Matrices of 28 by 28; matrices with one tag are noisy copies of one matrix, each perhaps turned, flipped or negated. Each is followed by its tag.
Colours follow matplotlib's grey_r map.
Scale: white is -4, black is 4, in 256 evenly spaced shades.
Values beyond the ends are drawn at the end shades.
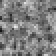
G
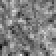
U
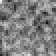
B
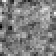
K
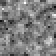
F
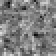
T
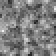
G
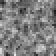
F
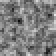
T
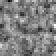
G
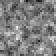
B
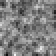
F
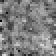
K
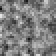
G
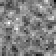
B
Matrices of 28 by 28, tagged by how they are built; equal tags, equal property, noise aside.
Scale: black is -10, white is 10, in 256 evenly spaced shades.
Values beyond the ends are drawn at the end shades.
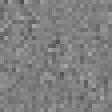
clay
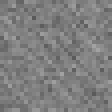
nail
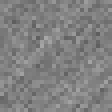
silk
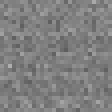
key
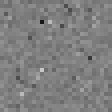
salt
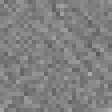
nail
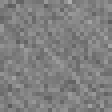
nail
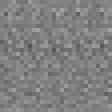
key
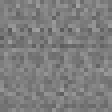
key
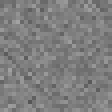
nail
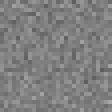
key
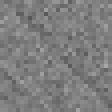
nail
